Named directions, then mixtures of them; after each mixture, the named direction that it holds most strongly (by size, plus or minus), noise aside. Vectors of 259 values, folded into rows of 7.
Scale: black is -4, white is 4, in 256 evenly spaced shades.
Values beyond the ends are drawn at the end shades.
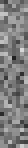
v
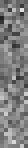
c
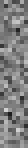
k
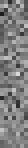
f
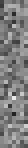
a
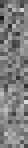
c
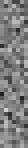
k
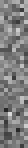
k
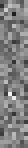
a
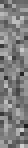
v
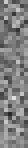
k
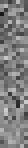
f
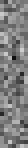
v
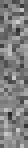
k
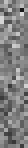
c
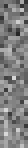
k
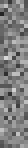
f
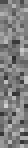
v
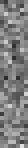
v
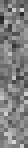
c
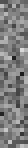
v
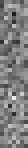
a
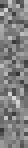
f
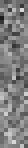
c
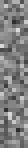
k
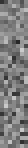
v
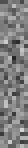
v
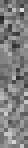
c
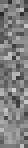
f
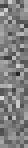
f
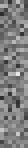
f
